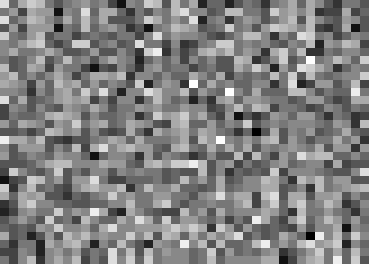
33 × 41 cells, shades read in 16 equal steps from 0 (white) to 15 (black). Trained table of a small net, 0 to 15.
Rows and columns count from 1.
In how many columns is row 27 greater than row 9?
18
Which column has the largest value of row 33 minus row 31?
32
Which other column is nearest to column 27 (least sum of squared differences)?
37
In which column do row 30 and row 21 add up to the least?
22
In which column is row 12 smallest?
26
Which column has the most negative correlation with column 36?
2
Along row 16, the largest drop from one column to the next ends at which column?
41
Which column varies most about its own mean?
1
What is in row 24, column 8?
11
